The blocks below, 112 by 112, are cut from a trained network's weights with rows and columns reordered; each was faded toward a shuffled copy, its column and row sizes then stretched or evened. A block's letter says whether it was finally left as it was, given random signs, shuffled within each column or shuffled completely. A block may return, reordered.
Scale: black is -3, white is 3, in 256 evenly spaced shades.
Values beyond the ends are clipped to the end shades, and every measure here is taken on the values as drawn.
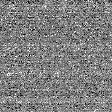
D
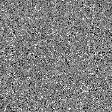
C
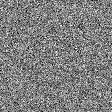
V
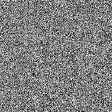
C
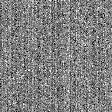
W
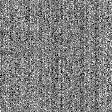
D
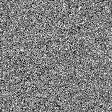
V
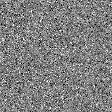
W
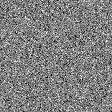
V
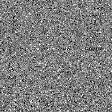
C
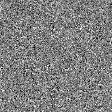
C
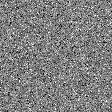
V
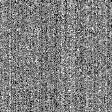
D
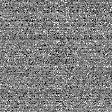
D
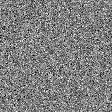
V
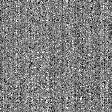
D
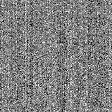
D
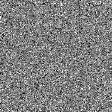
C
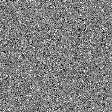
C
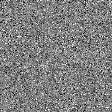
C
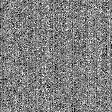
W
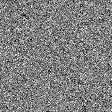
W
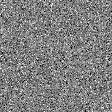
W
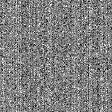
D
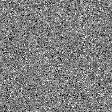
C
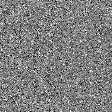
C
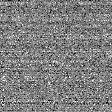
D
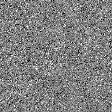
C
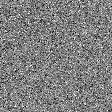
V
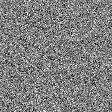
W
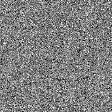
C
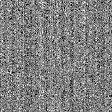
D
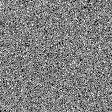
V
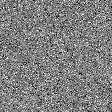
V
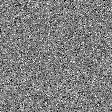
V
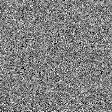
C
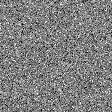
V
